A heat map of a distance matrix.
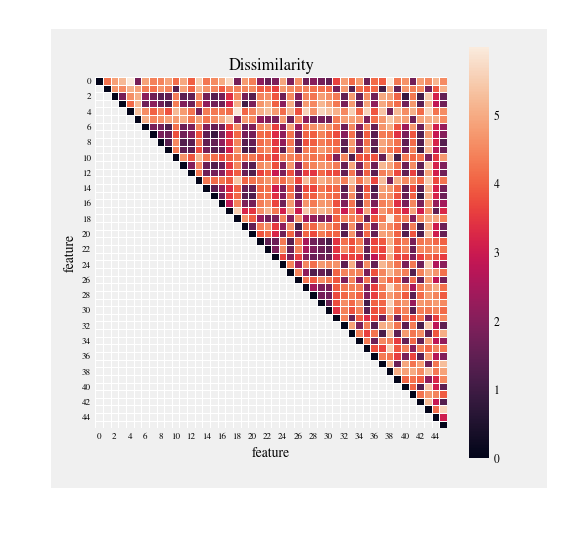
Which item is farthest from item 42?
43
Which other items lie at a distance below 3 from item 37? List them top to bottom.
1, 10, 31, 33, 39, 43
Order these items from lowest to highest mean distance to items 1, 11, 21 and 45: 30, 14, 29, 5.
14, 30, 29, 5
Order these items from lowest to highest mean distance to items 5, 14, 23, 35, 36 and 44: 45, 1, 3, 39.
45, 3, 39, 1
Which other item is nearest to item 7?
15
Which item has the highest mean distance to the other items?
38
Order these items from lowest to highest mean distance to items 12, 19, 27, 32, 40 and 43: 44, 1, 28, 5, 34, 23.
34, 23, 44, 28, 1, 5
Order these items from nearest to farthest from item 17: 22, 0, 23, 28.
23, 28, 22, 0
